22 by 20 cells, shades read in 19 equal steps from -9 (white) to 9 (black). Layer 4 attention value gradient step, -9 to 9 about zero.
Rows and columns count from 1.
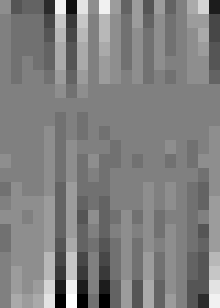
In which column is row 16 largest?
8
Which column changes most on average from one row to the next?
19
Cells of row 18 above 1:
4
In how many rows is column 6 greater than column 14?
14
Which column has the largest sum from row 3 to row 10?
7
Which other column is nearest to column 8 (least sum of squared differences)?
6
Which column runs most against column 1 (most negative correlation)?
16
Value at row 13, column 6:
1
